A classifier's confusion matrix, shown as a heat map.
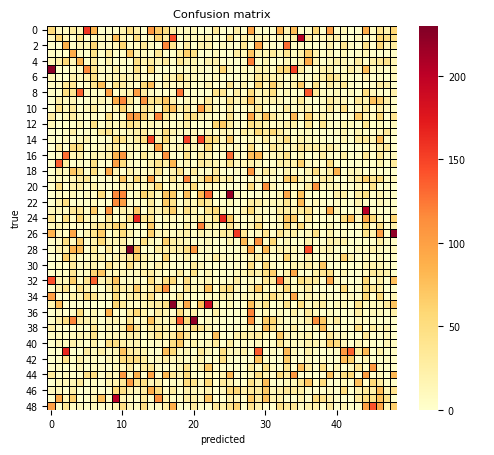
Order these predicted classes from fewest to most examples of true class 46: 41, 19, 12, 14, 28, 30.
12, 19, 28, 41, 30, 14
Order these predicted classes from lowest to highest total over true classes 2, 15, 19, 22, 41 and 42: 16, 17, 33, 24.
24, 17, 16, 33
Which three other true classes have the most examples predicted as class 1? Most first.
17, 47, 35
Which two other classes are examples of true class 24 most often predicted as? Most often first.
12, 44
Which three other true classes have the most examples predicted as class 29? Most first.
41, 27, 2
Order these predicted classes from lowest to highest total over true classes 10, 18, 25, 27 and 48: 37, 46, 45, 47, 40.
47, 37, 40, 45, 46
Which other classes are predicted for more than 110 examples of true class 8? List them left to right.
4, 18, 36
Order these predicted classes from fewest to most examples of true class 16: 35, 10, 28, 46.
35, 46, 28, 10
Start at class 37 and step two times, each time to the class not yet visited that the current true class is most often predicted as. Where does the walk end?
30
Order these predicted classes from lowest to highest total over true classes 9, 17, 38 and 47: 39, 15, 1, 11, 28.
39, 11, 28, 15, 1
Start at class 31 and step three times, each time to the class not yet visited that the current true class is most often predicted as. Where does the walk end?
5
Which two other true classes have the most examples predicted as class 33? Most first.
2, 21
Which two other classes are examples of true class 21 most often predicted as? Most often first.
25, 22
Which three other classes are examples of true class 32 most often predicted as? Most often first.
0, 6, 39
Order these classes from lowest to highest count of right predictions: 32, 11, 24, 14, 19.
11, 19, 32, 14, 24
